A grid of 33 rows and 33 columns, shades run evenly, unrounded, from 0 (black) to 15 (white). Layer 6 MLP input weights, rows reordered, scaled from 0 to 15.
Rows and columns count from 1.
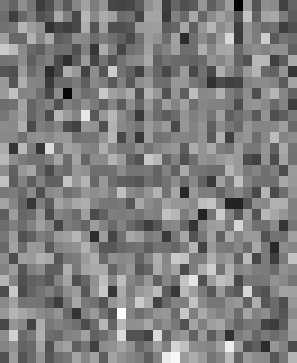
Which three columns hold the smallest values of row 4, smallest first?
21, 27, 15
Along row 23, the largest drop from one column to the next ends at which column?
23
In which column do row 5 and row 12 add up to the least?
9
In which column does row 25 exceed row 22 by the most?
11
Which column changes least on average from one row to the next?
5
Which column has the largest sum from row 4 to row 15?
17
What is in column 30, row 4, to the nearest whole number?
12
